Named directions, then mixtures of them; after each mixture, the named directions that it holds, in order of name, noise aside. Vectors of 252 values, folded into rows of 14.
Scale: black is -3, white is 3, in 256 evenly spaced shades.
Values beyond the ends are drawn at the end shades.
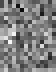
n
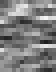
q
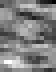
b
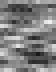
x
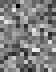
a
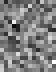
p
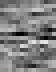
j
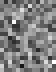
p.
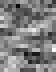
a, b, x.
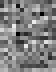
j, n.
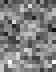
b, p.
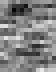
q, x.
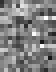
a, n, q.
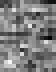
a, b, j.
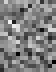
p.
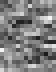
p, q, x.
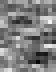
q, x.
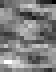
b.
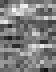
a, q, x.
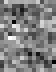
p, x.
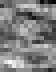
b.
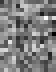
a, n, q.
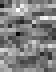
j, n, q.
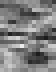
b, j, x.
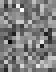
n.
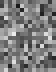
n.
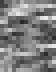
j, q.
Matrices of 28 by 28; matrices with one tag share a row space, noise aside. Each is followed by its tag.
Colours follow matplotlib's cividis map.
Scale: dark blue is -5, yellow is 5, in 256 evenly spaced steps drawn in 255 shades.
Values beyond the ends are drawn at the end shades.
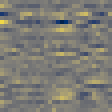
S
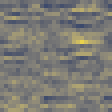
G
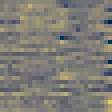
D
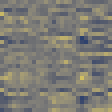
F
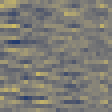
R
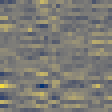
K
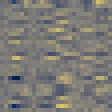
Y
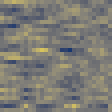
R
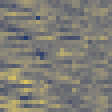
R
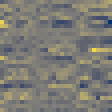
F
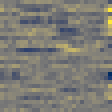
D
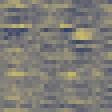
G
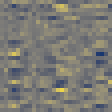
Y
